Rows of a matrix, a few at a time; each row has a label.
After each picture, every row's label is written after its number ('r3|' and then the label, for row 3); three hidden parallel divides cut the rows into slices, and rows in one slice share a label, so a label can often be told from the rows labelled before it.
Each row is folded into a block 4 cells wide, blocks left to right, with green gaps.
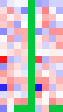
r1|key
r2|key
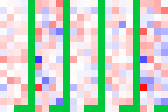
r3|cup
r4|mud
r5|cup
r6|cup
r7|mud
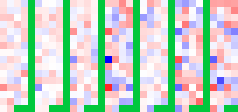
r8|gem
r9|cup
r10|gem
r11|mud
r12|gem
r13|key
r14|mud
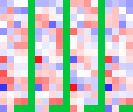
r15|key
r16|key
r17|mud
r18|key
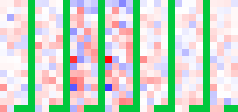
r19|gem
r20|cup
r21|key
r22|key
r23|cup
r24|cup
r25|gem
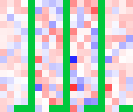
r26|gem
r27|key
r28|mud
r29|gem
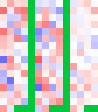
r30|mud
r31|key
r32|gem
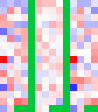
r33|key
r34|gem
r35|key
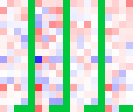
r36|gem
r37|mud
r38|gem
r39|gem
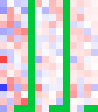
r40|key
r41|gem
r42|gem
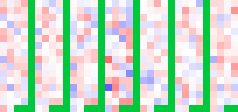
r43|gem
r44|cup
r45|cup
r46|key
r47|gem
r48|cup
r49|gem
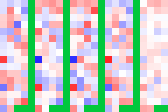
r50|key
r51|mud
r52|mud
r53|key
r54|gem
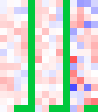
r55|cup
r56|cup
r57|key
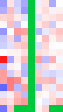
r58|key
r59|cup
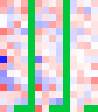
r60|mud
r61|mud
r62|cup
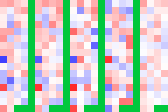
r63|mud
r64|mud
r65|mud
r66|key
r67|gem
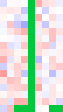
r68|cup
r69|gem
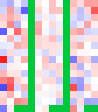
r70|key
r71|gem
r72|mud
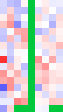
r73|key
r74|cup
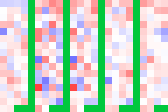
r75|cup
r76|mud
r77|mud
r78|gem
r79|gem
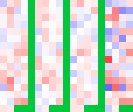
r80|cup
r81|cup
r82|gem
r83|key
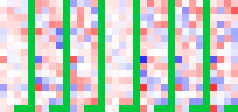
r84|cup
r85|mud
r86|key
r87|cup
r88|mud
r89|mud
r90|mud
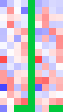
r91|key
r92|key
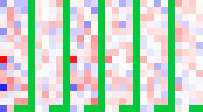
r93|key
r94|gem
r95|key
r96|cup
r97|cup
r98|gem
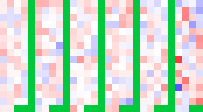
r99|gem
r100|gem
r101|gem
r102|gem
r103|cup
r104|key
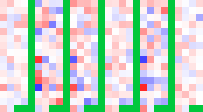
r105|gem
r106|key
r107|mud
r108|gem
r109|mud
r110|gem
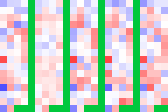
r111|key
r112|cup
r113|key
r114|key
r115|key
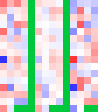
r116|mud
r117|gem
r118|key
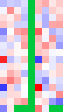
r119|key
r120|mud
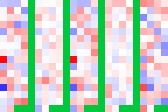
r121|key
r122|cup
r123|key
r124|gem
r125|mud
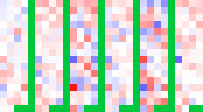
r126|cup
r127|gem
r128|mud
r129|gem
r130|key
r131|gem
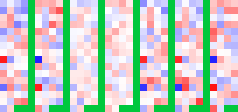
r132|key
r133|mud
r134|cup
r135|gem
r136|key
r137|key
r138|mud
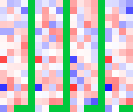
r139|key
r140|key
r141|mud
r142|key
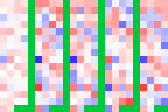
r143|gem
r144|mud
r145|mud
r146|key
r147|mud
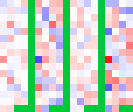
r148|cup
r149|mud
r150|cup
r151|key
